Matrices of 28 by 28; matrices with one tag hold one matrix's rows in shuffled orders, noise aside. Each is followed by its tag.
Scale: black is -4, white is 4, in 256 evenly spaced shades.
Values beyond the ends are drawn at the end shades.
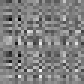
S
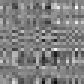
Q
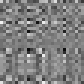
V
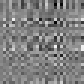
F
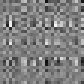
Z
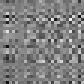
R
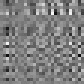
R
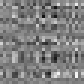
Q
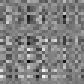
V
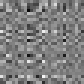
V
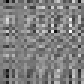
R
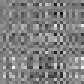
F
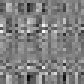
V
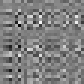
S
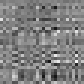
Q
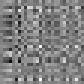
S
